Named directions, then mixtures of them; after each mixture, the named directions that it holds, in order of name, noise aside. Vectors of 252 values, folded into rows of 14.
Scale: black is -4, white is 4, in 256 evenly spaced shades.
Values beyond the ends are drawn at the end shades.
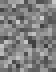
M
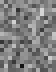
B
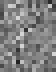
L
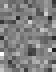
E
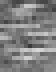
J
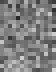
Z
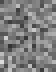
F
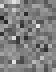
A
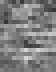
J.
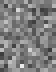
B, E.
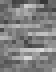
J.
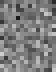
E, Z.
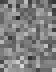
Z.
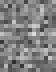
B, J, M.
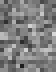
B, J.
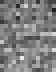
J, Z.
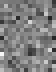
E.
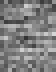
F, J.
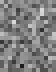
B.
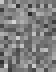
B, F, L.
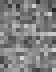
J, Z.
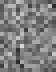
B, L.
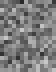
M.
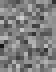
M.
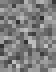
M.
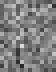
B, L.
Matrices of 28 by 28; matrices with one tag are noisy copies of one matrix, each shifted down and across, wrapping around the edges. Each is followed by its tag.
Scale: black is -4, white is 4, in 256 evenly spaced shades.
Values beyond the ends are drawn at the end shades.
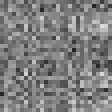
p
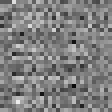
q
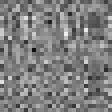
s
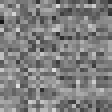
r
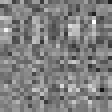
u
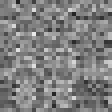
r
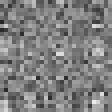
u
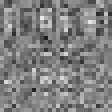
u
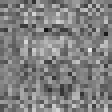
p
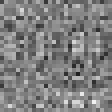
u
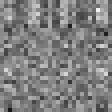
u
